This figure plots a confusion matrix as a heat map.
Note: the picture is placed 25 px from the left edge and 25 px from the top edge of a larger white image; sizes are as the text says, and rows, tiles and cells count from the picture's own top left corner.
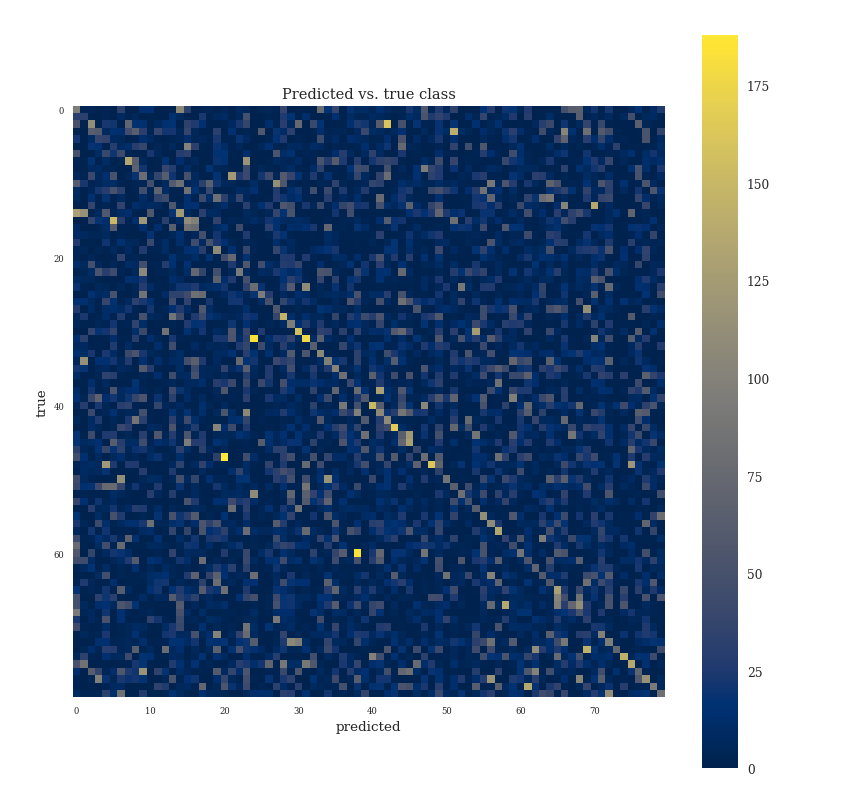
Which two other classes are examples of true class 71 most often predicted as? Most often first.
19, 23
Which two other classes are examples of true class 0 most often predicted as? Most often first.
14, 33
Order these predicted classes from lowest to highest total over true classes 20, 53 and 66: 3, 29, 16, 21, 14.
14, 3, 16, 29, 21
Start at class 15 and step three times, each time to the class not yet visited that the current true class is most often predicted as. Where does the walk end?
45
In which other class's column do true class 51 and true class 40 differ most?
47
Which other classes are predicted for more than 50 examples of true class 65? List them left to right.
6, 17, 20, 35
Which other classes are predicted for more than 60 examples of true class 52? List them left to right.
24, 29, 31
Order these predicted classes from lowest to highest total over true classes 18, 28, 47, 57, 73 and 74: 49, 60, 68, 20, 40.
60, 68, 40, 49, 20
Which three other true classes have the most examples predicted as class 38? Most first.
60, 41, 77
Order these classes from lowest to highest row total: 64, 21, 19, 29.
21, 29, 19, 64
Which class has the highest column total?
23
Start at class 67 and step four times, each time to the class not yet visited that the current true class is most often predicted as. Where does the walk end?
10
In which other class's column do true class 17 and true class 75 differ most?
31
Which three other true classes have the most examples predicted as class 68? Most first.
67, 77, 66
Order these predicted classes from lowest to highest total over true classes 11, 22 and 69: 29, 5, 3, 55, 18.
29, 18, 3, 5, 55
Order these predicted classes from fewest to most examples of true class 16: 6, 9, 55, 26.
6, 9, 26, 55
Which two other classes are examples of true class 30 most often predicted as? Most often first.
54, 12
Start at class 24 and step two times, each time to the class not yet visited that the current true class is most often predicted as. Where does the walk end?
70
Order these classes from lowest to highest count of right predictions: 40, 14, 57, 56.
56, 14, 57, 40
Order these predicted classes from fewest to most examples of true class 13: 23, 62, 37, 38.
62, 38, 23, 37
